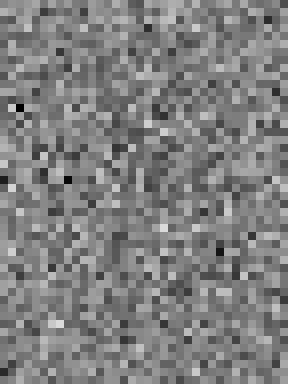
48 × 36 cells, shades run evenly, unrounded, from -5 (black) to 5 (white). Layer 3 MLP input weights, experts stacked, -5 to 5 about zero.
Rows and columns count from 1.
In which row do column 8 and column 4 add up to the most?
22
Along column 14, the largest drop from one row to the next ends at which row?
21
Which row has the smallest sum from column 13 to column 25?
31
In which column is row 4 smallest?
19
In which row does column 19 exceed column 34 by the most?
3
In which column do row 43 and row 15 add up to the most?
34
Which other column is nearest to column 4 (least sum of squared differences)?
12
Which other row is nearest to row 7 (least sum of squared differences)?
18
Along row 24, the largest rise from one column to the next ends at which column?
2
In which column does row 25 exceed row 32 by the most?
28
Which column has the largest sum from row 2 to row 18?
4
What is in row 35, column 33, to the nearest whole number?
-1
